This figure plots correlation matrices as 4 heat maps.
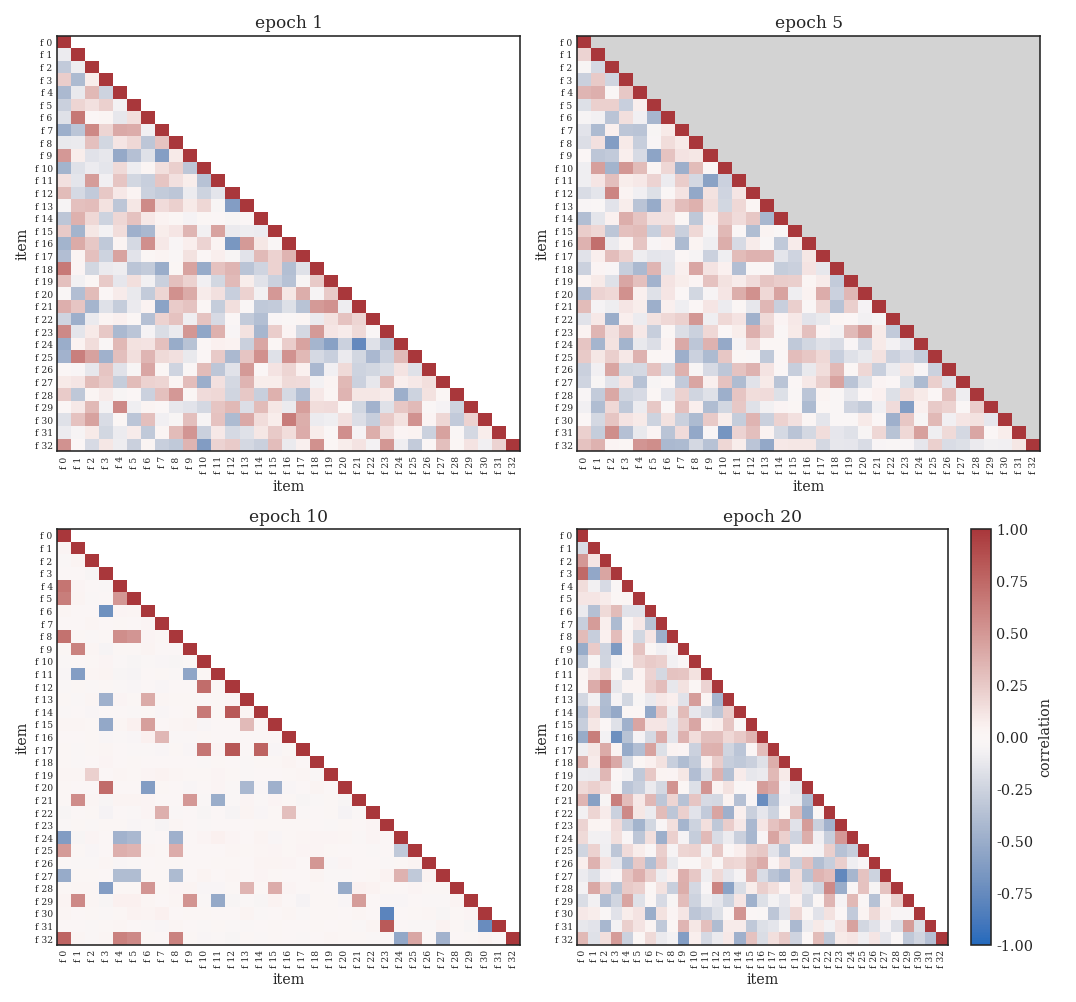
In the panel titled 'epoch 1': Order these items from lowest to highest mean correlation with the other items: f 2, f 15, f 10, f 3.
f 10, f 3, f 15, f 2
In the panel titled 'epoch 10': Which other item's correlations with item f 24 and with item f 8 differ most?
f 0
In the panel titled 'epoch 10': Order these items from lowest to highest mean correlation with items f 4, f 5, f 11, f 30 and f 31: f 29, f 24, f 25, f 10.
f 24, f 29, f 10, f 25
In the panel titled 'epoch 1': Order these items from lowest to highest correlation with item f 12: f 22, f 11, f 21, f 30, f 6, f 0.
f 30, f 6, f 11, f 22, f 21, f 0
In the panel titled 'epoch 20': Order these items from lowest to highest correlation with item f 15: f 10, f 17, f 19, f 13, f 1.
f 19, f 17, f 1, f 13, f 10
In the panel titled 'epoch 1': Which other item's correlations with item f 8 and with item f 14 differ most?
f 24
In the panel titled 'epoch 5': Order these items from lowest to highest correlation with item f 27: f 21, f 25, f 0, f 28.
f 0, f 28, f 21, f 25
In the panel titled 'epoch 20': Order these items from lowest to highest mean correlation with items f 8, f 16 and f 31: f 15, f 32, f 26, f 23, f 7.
f 32, f 7, f 15, f 26, f 23
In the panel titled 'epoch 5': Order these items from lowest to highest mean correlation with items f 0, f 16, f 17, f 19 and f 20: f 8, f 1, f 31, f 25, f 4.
f 8, f 31, f 25, f 4, f 1
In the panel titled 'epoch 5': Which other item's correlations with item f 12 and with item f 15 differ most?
f 2
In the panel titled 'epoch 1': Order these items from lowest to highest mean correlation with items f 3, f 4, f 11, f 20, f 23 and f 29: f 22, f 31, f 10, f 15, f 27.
f 10, f 22, f 31, f 27, f 15
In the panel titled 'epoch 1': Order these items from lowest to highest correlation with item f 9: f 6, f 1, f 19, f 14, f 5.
f 5, f 6, f 14, f 1, f 19
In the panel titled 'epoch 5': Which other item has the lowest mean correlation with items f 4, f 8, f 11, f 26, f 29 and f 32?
f 9
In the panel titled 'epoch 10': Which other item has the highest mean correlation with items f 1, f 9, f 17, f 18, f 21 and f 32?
f 29
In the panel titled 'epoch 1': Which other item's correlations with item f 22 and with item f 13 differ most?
f 6
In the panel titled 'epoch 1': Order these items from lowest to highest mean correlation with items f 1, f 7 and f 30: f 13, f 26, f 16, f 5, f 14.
f 26, f 5, f 14, f 13, f 16
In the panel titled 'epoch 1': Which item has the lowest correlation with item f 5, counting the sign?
f 15
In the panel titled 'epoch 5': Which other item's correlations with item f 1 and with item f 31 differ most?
f 10
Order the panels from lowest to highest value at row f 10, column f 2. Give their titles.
epoch 5, epoch 20, epoch 1, epoch 10
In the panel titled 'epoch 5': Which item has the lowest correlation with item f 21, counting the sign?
f 5
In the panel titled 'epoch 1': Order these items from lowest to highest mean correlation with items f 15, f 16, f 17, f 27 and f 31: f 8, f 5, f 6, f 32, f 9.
f 5, f 6, f 8, f 32, f 9
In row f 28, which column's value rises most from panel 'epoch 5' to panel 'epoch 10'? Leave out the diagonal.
f 6
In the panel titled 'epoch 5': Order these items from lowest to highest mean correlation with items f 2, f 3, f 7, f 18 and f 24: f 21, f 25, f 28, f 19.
f 25, f 21, f 19, f 28
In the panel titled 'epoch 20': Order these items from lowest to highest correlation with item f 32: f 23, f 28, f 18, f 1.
f 1, f 28, f 23, f 18
